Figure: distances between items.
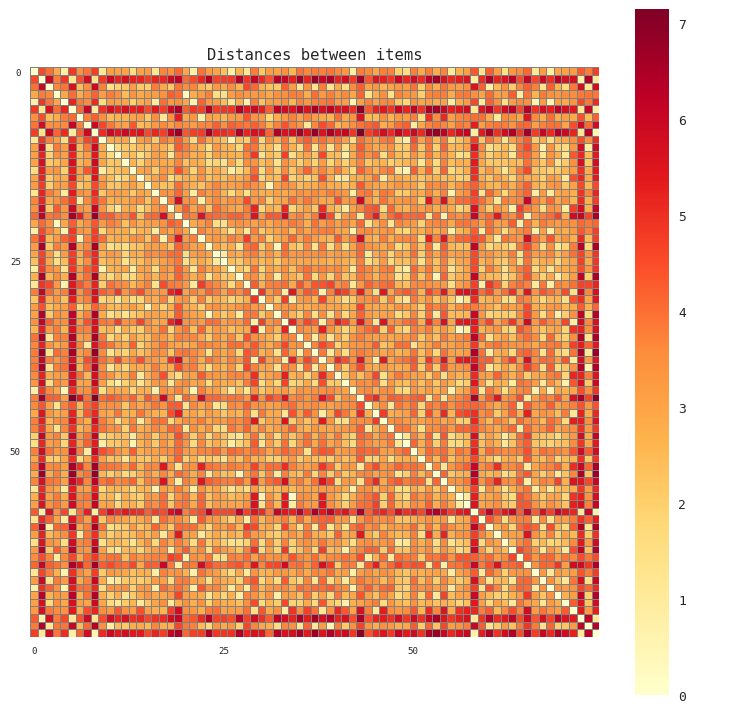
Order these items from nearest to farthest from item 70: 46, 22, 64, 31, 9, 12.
46, 12, 31, 9, 22, 64
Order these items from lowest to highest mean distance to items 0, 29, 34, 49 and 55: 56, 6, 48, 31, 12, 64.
48, 56, 12, 31, 6, 64
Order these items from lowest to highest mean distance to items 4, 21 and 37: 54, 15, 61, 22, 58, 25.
25, 15, 61, 54, 22, 58
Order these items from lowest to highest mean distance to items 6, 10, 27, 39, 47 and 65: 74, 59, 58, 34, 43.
34, 59, 43, 58, 74
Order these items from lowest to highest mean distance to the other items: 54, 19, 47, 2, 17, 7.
2, 47, 17, 7, 54, 19
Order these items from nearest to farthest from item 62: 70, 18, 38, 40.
70, 18, 40, 38
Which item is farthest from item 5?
43
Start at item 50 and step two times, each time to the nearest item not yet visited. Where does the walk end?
36
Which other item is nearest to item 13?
49
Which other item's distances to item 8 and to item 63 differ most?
74
